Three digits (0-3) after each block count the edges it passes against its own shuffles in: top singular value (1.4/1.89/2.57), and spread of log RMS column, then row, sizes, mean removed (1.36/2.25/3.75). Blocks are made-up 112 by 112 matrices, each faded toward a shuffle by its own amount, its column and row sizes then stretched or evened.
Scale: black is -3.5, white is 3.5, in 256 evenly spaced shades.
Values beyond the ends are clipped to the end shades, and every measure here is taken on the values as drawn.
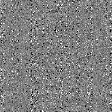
1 2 1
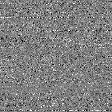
2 0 2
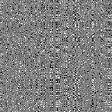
3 2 0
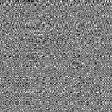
3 0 2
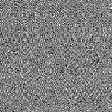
3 0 0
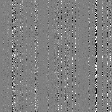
2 3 0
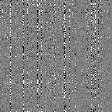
2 3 1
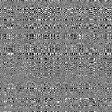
3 2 3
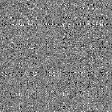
2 2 2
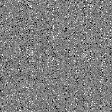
1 2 0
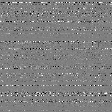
1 1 3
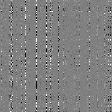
3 3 1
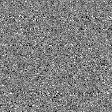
0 0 2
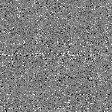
0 1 2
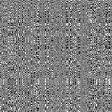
3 3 0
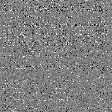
1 1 2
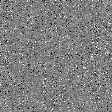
1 1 1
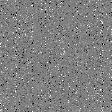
0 2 0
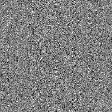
1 2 0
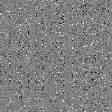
1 2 1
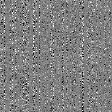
0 3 0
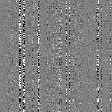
3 3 1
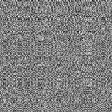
3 0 2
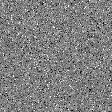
1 0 0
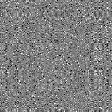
3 1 0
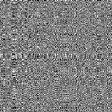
3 2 2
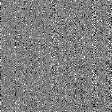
0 3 0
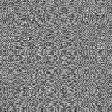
3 0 0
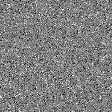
1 0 1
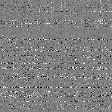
1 1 3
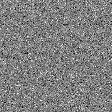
1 0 1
